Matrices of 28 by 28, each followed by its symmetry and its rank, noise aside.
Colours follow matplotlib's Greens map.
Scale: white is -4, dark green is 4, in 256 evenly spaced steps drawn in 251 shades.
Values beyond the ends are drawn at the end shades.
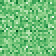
no symmetry, rank six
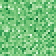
antisymmetric, rank six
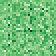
no symmetry, rank six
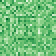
no symmetry, rank five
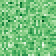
no symmetry, rank six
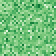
no symmetry, rank seven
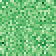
symmetric, rank six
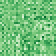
antisymmetric, rank six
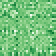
symmetric, rank five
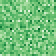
antisymmetric, rank six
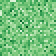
symmetric, rank seven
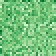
no symmetry, rank six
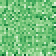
antisymmetric, rank six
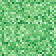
no symmetry, rank six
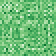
symmetric, rank five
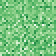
no symmetry, rank six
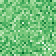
symmetric, rank seven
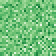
no symmetry, rank seven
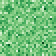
symmetric, rank seven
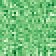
antisymmetric, rank six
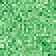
symmetric, rank seven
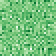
no symmetry, rank five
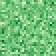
no symmetry, rank six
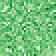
no symmetry, rank six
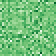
no symmetry, rank five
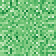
no symmetry, rank five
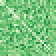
symmetric, rank six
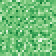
symmetric, rank six
